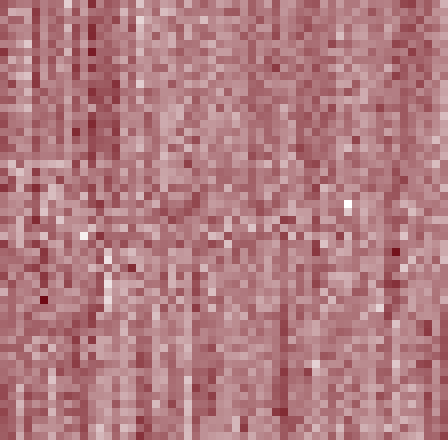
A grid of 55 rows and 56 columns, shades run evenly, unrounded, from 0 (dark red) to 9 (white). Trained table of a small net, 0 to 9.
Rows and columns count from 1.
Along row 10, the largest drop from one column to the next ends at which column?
5
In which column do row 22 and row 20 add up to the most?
21
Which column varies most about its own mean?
14
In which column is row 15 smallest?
12
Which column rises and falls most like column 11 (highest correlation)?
2
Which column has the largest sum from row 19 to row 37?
44
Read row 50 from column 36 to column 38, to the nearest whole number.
2 5 4
